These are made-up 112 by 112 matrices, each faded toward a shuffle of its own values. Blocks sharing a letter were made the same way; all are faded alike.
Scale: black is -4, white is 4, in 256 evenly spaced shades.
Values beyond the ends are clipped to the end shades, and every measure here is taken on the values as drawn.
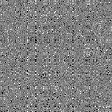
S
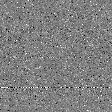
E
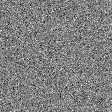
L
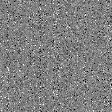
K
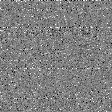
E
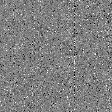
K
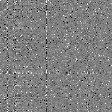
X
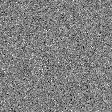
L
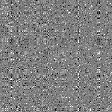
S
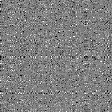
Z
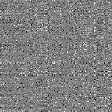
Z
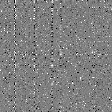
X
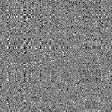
S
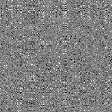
Z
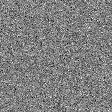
L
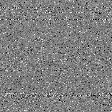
E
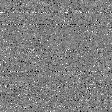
E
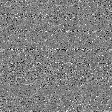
E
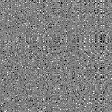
S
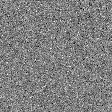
L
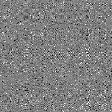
Z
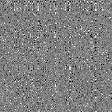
X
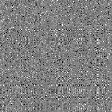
Z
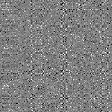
S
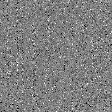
K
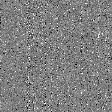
K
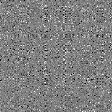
Z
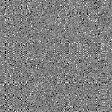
S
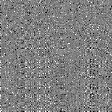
S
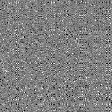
S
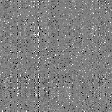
X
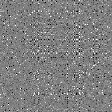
X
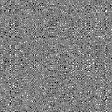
S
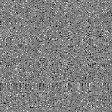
Z
